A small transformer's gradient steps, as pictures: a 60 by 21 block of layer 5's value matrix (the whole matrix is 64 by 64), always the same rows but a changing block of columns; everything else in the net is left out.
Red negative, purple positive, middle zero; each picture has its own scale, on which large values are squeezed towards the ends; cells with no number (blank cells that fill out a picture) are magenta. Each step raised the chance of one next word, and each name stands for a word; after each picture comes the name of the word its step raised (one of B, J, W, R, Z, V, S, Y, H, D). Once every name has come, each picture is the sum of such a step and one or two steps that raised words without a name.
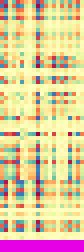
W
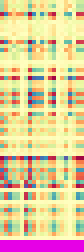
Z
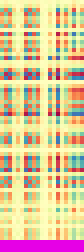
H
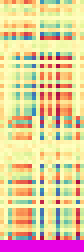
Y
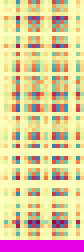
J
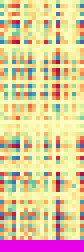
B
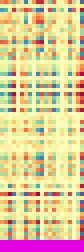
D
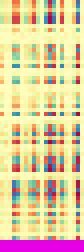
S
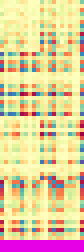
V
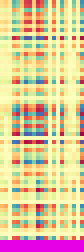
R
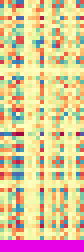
W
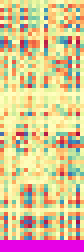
B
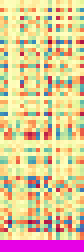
V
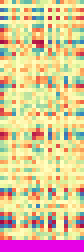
J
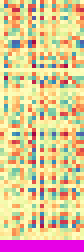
W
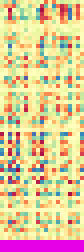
W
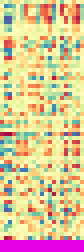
S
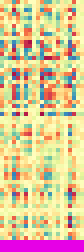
H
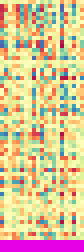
H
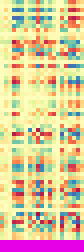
S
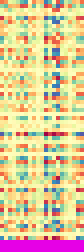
W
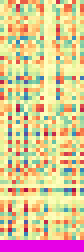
R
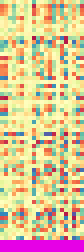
B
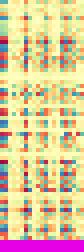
V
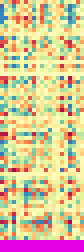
S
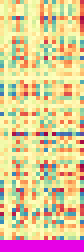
S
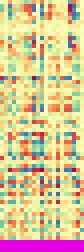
Z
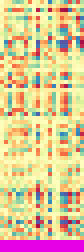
D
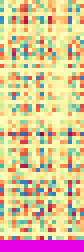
S
